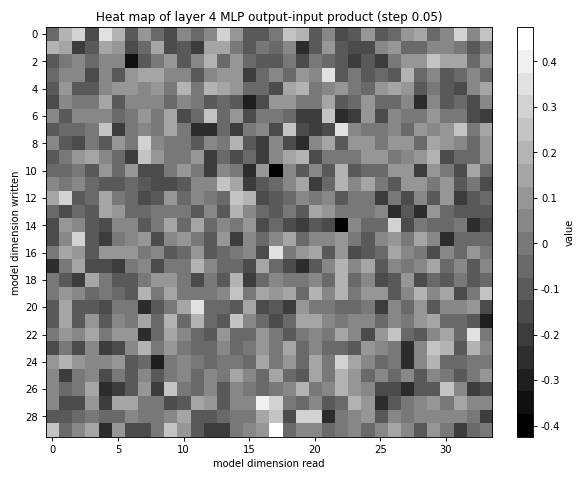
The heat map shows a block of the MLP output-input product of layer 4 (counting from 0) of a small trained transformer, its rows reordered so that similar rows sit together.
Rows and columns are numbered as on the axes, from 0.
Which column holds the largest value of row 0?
4
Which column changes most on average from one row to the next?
19
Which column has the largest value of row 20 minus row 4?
11
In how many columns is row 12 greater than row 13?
13
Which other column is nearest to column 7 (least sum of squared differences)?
24
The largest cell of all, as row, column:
29, 17
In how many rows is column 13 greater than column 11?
15
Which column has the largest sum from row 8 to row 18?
14
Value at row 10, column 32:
0.15
